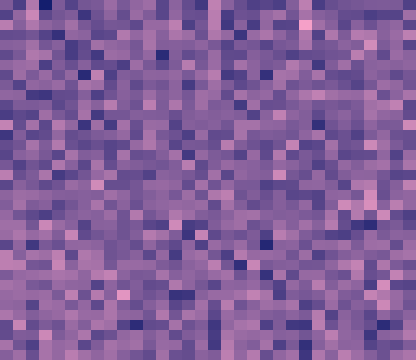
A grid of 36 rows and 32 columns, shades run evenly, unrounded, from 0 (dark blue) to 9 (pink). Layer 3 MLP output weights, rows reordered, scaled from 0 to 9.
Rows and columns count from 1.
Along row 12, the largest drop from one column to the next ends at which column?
8
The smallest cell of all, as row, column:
1, 4
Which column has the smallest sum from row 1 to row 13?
18
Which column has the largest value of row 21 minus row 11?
27
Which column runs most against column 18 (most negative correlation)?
24
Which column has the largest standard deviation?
29
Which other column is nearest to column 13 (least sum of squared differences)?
16
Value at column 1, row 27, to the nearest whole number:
7
